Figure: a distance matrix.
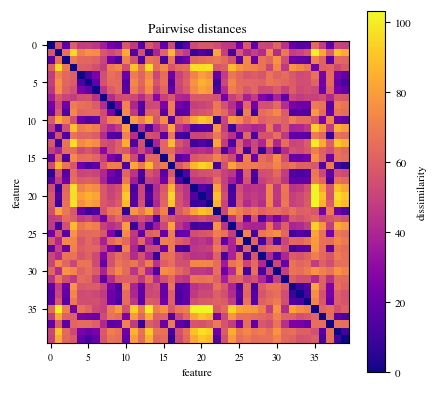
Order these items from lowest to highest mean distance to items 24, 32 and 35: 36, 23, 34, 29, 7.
34, 7, 23, 29, 36
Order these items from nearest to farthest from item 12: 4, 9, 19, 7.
9, 7, 19, 4
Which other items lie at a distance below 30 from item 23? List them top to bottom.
7, 14, 26, 28, 30
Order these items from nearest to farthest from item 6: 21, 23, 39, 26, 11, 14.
39, 23, 14, 26, 11, 21
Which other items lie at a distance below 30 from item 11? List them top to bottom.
1, 13, 19, 20, 21, 24
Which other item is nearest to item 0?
17
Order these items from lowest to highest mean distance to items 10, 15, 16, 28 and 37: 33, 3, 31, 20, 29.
33, 31, 29, 3, 20
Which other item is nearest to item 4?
5
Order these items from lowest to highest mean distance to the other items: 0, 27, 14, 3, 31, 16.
0, 27, 14, 31, 16, 3
